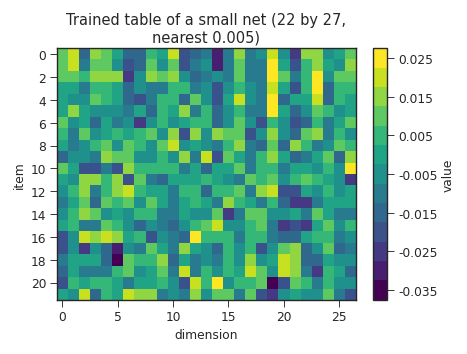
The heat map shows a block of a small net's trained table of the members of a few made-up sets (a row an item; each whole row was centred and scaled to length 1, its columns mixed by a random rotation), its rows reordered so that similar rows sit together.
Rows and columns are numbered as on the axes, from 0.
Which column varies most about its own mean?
19
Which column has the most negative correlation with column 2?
26
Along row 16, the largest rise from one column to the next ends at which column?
12
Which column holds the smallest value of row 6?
7
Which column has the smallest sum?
21
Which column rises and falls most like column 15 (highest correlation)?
6
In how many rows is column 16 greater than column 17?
13
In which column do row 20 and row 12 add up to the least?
20
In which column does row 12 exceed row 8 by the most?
18
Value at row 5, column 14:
-0.015
